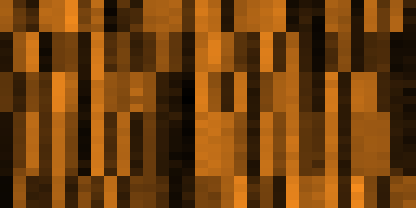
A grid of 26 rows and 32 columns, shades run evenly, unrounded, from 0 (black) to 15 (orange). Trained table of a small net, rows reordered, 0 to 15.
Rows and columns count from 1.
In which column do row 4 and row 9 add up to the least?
25
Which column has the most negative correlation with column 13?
28
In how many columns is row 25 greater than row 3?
12
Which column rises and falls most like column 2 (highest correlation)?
18
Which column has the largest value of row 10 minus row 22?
11
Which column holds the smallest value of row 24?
1
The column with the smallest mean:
15
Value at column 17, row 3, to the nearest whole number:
11
